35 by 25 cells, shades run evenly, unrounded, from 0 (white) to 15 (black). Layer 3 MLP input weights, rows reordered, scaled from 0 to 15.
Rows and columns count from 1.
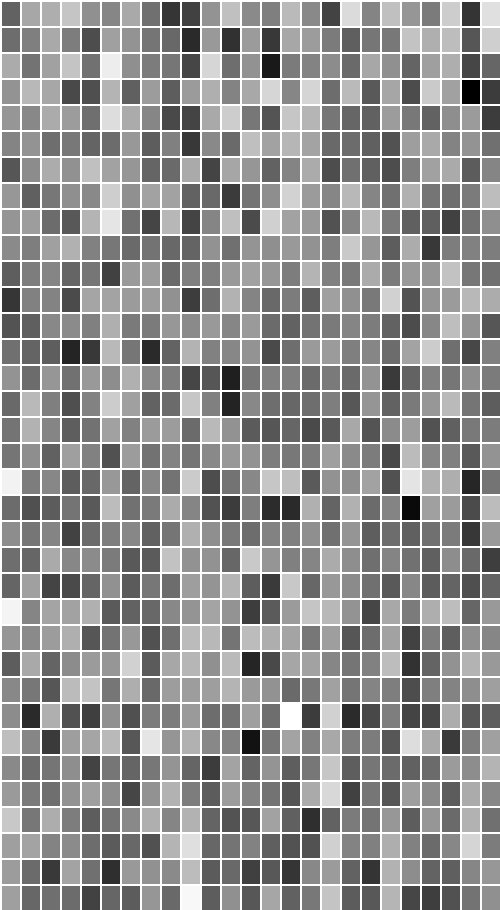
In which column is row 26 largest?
13
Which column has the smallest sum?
6
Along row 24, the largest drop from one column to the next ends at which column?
20
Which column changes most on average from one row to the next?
14
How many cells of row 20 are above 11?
4
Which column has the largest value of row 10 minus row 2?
22
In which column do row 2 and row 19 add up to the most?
24
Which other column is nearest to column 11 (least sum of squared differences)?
2
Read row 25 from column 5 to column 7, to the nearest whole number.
10 8 6
